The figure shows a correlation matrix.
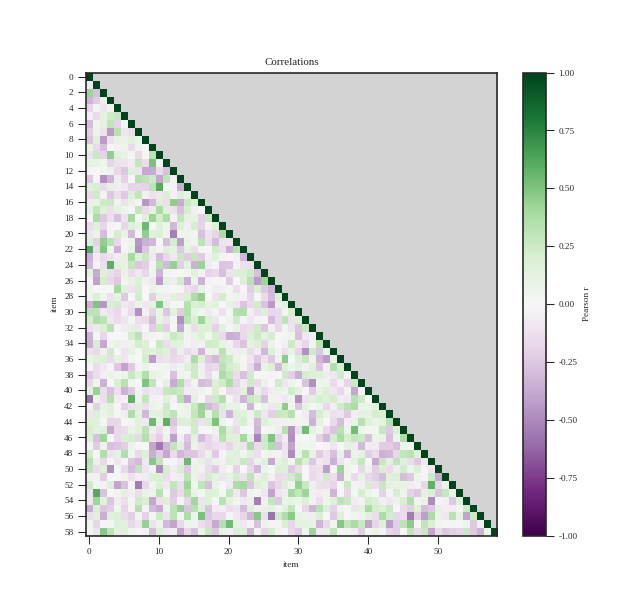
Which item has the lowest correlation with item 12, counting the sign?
20
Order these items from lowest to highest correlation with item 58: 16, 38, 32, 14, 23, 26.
23, 14, 38, 16, 26, 32
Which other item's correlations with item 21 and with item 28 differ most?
7
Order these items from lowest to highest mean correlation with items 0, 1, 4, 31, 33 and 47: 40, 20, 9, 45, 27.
9, 20, 27, 40, 45
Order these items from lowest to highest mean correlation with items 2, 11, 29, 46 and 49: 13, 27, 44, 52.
13, 27, 52, 44
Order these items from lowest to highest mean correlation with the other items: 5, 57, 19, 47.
47, 5, 57, 19
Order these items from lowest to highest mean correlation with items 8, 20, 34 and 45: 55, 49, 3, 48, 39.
3, 55, 49, 48, 39
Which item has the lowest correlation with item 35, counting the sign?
31
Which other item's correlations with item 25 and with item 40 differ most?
1
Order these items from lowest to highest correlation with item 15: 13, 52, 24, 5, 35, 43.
24, 5, 35, 52, 13, 43
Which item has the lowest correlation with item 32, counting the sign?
39
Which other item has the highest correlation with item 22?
0
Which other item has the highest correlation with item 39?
8
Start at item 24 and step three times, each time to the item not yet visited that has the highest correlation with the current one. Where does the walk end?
14
